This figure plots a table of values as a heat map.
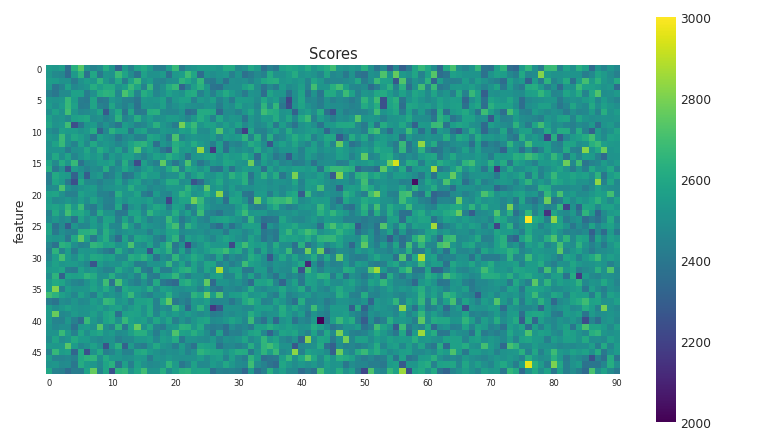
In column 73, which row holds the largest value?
22
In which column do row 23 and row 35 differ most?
79
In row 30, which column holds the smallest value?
35
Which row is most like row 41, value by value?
2
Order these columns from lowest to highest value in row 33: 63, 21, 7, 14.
14, 21, 7, 63
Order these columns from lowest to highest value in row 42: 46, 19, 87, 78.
19, 78, 87, 46
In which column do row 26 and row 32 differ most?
52
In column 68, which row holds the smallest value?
36
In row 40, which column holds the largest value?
59
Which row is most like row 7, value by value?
44
